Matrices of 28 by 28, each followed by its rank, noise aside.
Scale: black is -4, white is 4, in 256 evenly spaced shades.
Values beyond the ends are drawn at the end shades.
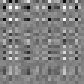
one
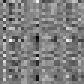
two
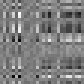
one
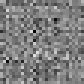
four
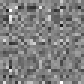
three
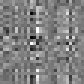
two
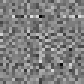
four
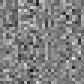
six
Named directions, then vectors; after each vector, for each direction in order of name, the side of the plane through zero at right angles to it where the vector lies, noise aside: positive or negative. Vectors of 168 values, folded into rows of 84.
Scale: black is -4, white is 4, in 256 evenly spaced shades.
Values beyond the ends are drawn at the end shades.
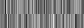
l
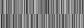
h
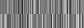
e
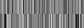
negative, negative, positive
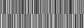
positive, negative, positive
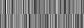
negative, negative, positive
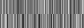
positive, negative, negative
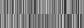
negative, negative, negative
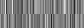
positive, positive, negative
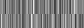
positive, negative, positive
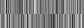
positive, positive, negative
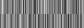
negative, negative, negative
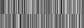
positive, positive, positive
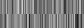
negative, negative, positive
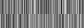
positive, positive, positive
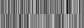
positive, positive, positive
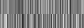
positive, negative, negative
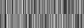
negative, negative, positive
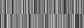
negative, negative, positive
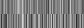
negative, positive, positive
